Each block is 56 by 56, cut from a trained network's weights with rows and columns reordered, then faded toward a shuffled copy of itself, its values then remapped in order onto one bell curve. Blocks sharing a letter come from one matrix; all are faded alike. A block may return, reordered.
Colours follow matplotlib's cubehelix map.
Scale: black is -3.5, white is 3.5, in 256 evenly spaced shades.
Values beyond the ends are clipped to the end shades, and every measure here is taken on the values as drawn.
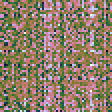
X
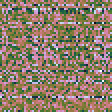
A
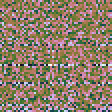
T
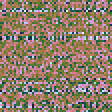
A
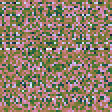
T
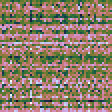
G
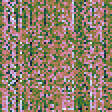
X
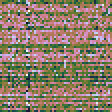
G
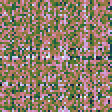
X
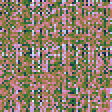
X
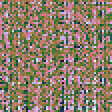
X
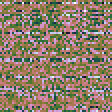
A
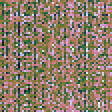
X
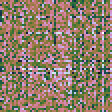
X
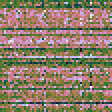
G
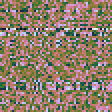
T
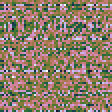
A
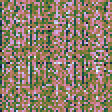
X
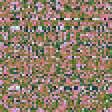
T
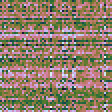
G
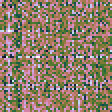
X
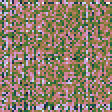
X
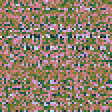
T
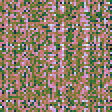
X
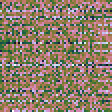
A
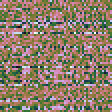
A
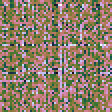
X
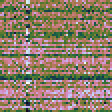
G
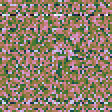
T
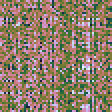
X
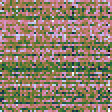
G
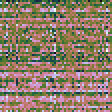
G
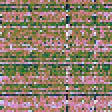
G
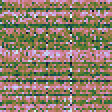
G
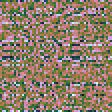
A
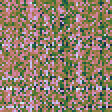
X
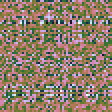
A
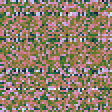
T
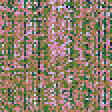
X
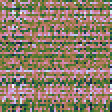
G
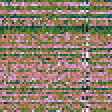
G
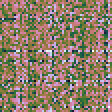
X
